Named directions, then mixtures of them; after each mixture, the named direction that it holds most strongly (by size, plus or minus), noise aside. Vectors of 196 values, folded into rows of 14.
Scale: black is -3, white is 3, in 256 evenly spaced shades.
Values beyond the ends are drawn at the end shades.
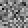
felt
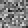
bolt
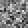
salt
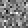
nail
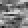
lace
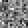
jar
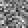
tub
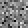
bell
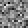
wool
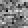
lace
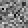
felt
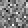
nail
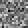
bolt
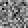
felt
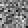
tub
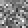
tub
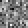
jar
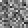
felt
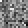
jar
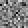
felt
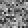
lace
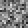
salt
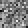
bolt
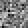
bolt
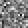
wool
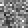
tub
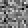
bell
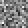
tub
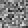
bolt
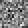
bolt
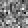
salt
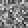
salt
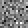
bell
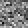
wool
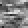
lace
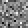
bell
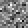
salt
